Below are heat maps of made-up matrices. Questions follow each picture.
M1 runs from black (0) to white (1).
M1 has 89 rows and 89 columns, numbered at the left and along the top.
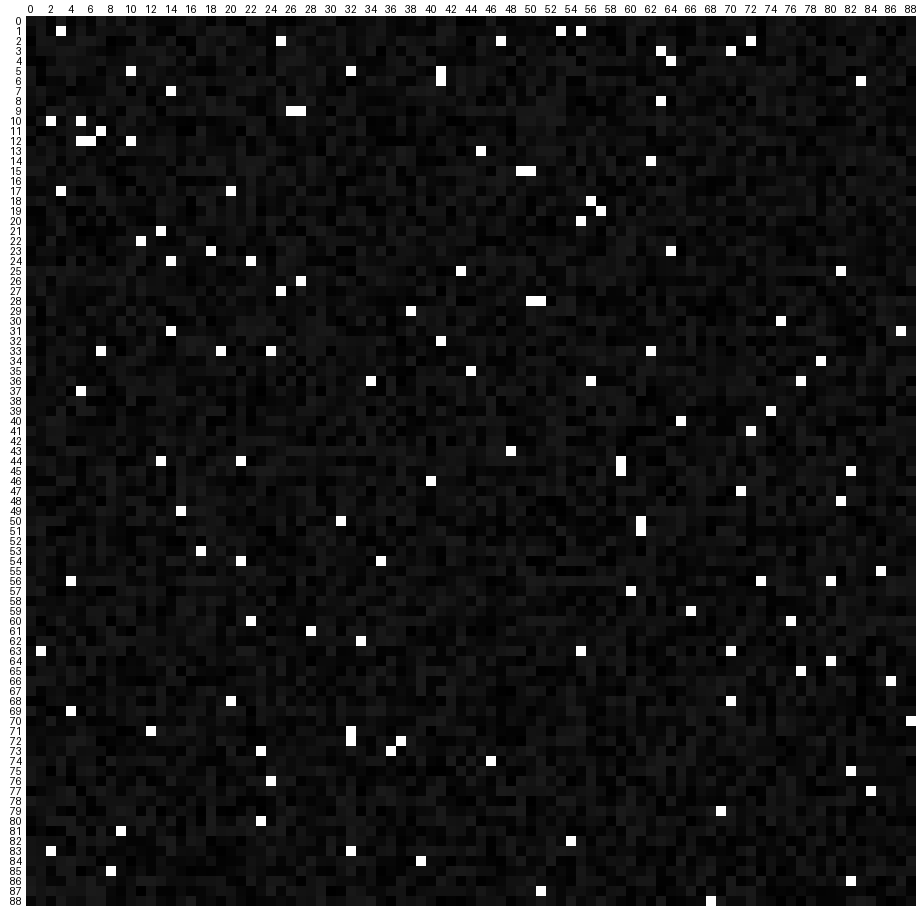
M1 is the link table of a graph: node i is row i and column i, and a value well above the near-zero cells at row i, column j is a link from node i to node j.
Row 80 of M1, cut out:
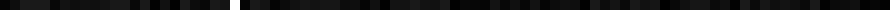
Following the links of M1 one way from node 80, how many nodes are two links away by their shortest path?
2
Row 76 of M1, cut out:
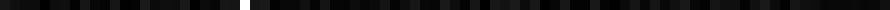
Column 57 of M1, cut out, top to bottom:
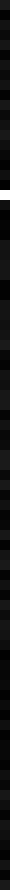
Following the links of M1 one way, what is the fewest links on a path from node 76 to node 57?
6
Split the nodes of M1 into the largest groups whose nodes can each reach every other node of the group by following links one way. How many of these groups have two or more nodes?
9
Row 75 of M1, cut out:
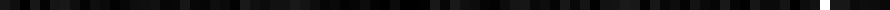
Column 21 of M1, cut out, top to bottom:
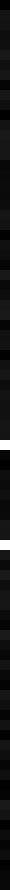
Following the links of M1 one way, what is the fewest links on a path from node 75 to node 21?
3
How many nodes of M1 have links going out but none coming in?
2
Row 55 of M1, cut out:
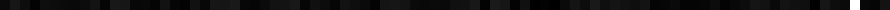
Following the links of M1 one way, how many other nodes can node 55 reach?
11
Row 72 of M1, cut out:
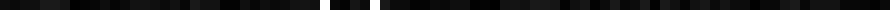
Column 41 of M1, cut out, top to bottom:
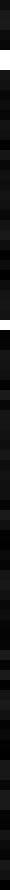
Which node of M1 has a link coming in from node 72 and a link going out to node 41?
node 32
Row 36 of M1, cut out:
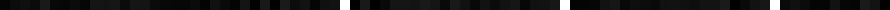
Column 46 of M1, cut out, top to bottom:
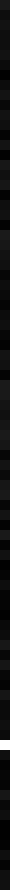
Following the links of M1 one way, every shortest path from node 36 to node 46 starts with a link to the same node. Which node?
node 77
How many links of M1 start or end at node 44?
4
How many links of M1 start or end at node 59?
3
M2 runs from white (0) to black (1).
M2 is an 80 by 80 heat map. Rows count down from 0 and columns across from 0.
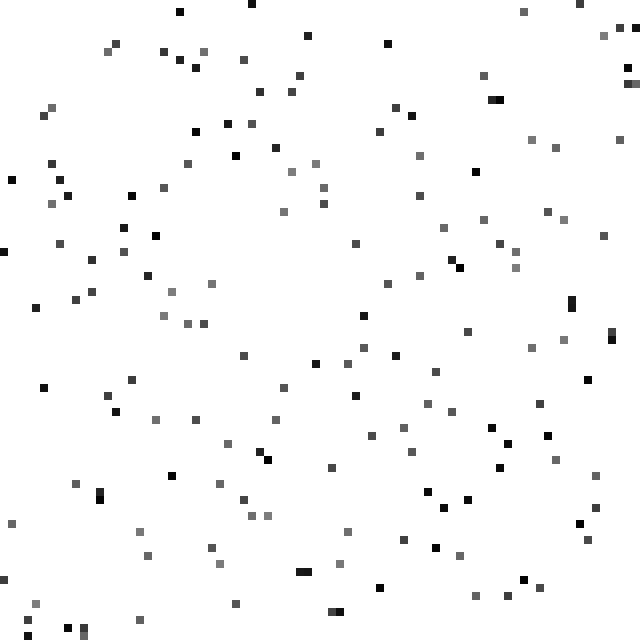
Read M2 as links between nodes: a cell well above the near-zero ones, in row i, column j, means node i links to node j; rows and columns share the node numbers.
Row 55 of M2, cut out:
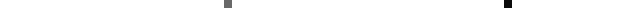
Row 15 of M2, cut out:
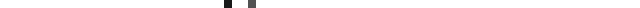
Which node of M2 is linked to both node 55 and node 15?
node 28
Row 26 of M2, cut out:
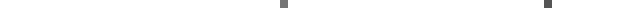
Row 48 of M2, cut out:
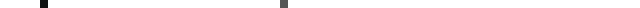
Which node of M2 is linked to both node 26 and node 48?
node 35
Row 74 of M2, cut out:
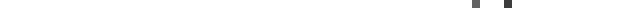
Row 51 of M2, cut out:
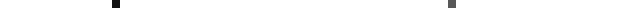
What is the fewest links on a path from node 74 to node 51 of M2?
7
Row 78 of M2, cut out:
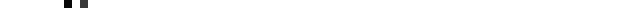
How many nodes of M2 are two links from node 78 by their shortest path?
2
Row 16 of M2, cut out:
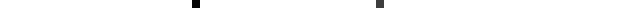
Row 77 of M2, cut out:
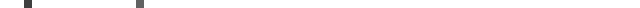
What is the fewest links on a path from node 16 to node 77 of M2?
7
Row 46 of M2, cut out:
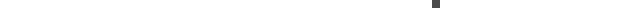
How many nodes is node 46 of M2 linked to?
1
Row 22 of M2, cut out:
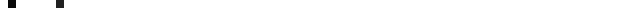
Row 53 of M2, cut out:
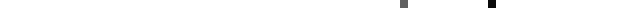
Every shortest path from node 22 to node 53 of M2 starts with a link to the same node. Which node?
node 7
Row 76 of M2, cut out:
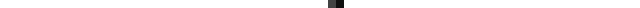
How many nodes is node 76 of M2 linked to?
2
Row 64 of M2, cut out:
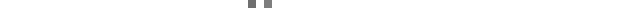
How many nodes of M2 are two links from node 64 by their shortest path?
3
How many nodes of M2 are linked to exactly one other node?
1
